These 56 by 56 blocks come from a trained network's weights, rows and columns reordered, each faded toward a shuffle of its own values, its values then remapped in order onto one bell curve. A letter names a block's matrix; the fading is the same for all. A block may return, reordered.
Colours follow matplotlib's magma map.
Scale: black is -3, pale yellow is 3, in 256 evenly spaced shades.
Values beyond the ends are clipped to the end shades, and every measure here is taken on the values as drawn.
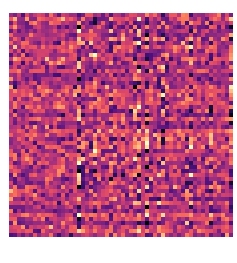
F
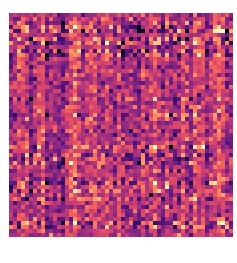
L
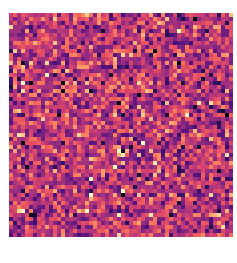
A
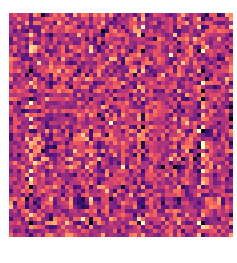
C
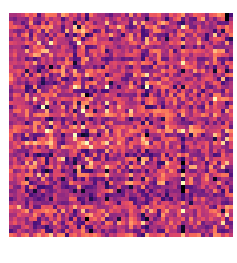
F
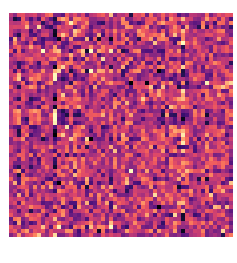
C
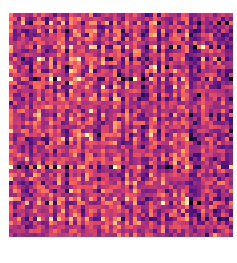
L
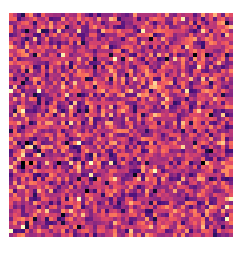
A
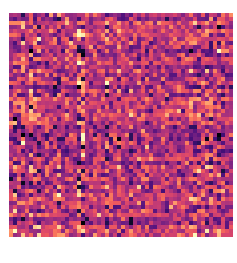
F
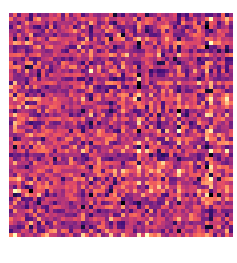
F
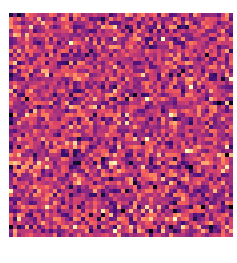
A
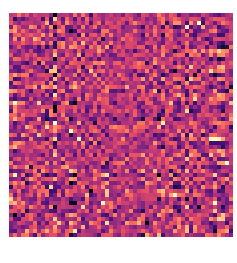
C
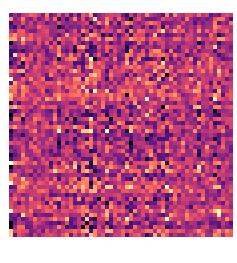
F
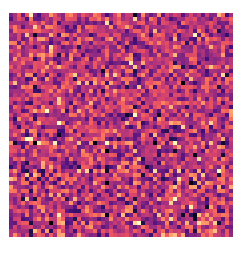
A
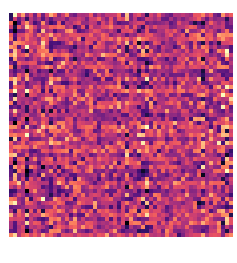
F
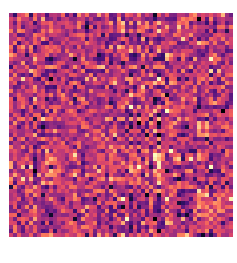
C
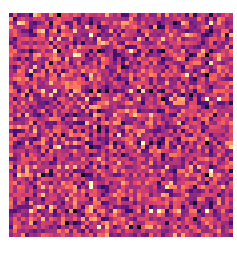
A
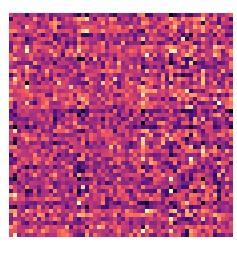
F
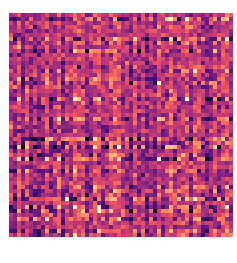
L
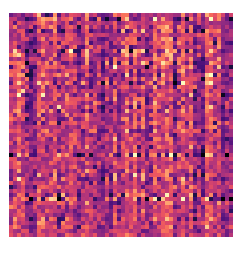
L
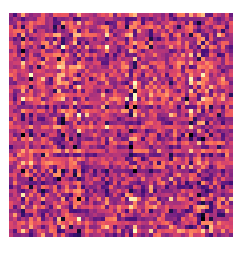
F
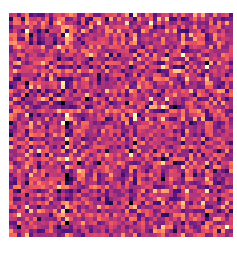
C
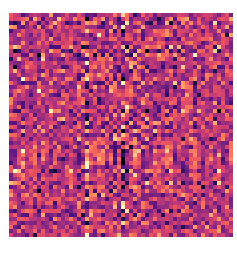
C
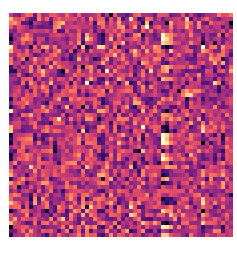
C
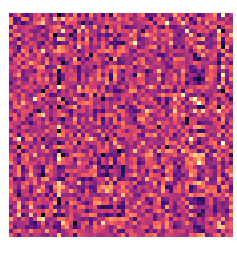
C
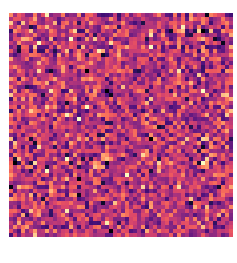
A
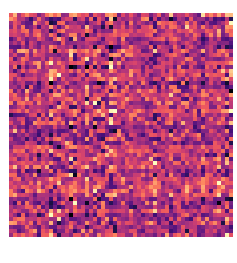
F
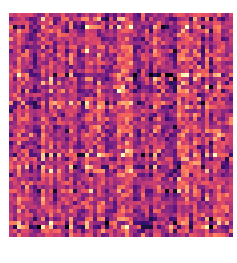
L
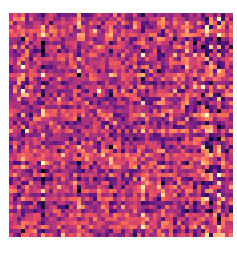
F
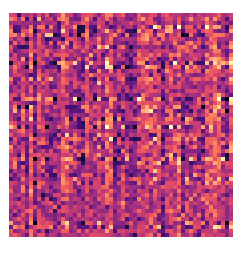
L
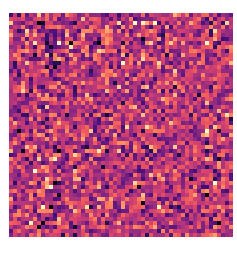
A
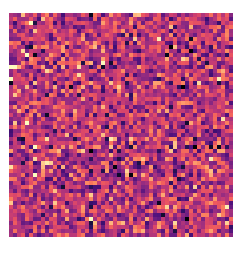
A
